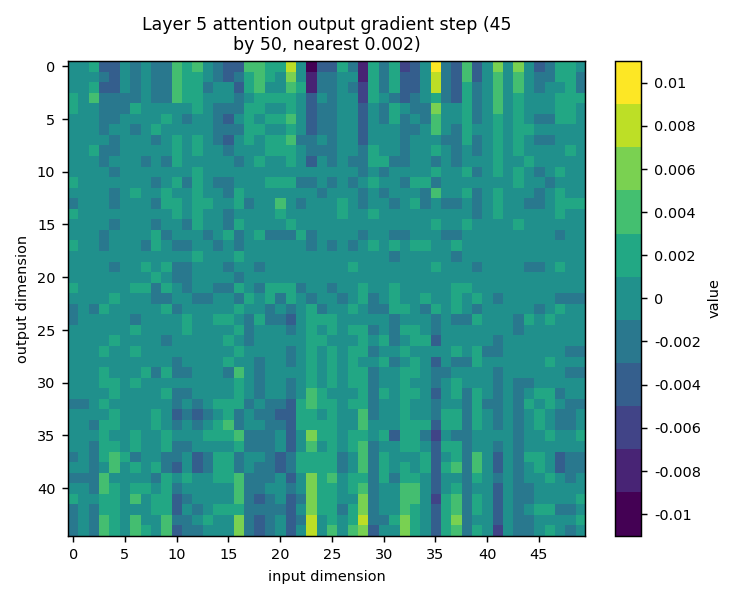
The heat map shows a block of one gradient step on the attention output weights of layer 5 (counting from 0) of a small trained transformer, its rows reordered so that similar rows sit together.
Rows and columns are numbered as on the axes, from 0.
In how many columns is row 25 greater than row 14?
11
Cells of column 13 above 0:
3
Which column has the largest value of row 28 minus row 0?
23
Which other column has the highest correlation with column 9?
16
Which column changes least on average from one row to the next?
42
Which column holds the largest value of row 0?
35
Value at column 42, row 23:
0
